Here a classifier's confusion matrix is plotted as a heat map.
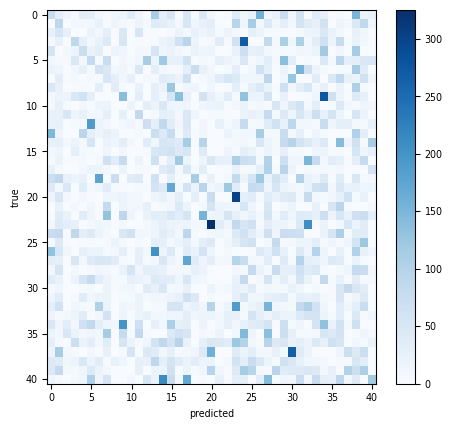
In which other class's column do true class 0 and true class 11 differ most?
26
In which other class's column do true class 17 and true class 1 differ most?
25
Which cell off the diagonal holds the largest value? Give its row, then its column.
23, 20
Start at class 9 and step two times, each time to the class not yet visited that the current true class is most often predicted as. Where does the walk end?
15
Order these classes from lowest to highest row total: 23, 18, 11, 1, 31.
31, 11, 1, 23, 18
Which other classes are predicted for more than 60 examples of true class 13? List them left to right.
0, 4, 15, 26, 29, 38
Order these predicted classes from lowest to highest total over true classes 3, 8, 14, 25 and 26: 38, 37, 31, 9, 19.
37, 9, 19, 31, 38
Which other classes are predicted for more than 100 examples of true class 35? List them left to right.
7, 24, 27
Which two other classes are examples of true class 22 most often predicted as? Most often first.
19, 7
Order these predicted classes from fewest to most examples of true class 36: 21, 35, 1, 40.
1, 40, 21, 35
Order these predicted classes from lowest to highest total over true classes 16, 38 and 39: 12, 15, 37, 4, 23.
12, 4, 37, 15, 23
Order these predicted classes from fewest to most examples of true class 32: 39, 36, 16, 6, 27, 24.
24, 36, 16, 39, 6, 27
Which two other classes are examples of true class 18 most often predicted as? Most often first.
6, 26
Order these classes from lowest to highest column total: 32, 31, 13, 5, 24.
5, 32, 13, 31, 24
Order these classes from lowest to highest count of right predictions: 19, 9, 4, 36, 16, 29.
29, 36, 4, 19, 16, 9
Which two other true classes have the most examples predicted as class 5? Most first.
12, 40
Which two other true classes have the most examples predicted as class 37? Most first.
39, 30
